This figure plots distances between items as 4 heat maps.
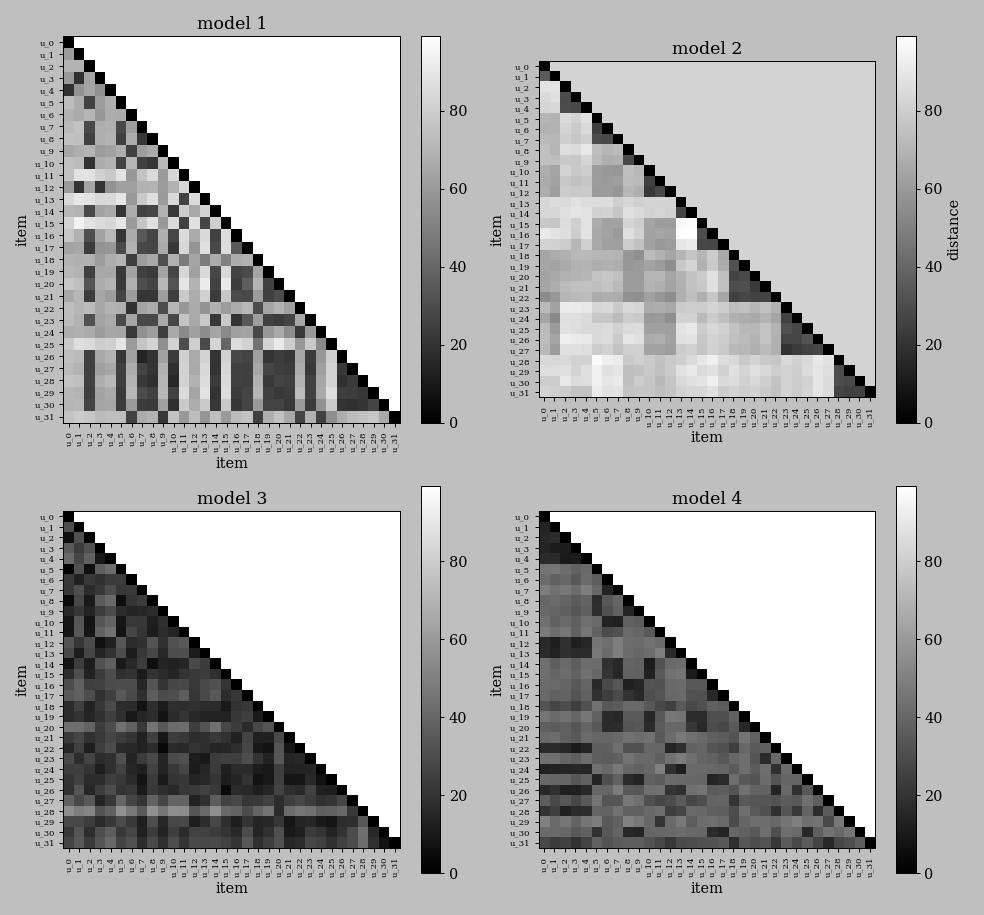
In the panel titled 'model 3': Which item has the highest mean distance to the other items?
u_28
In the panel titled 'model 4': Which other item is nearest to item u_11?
u_29
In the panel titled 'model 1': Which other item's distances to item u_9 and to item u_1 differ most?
u_31
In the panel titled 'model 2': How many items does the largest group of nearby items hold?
5
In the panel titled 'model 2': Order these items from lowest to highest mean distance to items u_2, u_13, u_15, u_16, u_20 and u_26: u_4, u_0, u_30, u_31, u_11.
u_11, u_4, u_0, u_31, u_30
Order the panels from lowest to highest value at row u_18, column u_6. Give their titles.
model 3, model 1, model 4, model 2
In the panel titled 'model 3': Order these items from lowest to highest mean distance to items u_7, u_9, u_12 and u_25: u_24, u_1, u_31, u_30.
u_24, u_30, u_31, u_1
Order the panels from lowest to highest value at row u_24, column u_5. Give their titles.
model 3, model 4, model 1, model 2
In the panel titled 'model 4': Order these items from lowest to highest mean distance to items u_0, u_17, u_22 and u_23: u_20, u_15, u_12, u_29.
u_12, u_20, u_15, u_29
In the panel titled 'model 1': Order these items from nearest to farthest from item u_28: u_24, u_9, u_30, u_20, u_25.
u_30, u_20, u_24, u_9, u_25
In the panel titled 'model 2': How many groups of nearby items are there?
10
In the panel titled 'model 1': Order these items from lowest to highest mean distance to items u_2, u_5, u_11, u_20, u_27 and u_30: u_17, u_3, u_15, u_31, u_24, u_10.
u_10, u_17, u_24, u_3, u_31, u_15
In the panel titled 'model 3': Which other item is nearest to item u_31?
u_30
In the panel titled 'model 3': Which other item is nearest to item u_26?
u_15
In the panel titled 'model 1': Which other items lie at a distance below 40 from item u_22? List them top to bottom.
u_6, u_9, u_18, u_24, u_31
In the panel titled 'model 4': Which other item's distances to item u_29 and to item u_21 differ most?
u_23
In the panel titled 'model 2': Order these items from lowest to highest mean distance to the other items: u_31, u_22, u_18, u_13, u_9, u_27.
u_22, u_18, u_27, u_9, u_31, u_13
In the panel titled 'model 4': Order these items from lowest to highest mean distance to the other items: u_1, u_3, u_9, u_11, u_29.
u_3, u_1, u_9, u_11, u_29
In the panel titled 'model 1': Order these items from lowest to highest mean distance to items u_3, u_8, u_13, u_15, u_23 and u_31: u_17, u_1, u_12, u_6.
u_6, u_17, u_12, u_1
